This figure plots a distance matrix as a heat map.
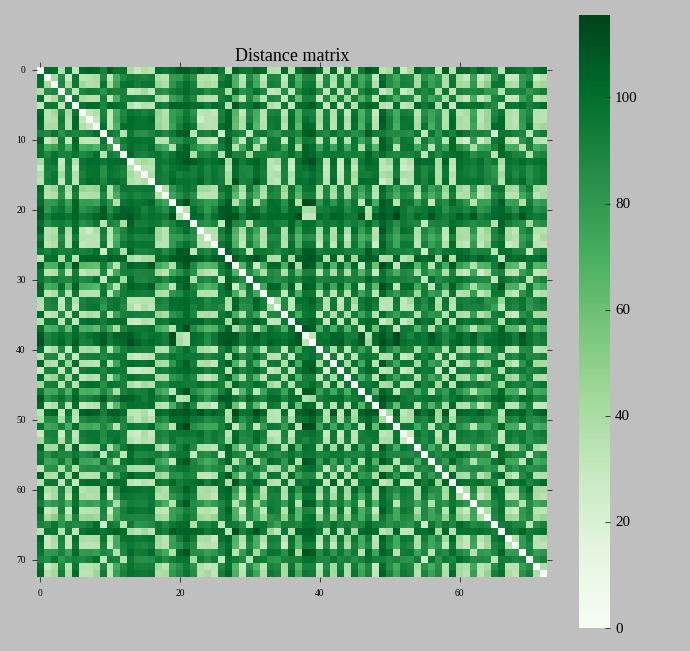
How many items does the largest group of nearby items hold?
29
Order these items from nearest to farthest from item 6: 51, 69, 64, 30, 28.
64, 28, 51, 69, 30
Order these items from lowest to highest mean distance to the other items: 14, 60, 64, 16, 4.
4, 64, 60, 14, 16
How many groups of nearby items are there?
5
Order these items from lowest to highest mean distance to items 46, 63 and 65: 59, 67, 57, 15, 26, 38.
67, 26, 57, 15, 59, 38
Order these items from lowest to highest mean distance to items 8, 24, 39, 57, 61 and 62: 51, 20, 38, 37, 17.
17, 37, 51, 20, 38
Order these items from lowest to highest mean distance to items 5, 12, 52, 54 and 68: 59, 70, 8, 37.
59, 8, 70, 37
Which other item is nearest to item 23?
7
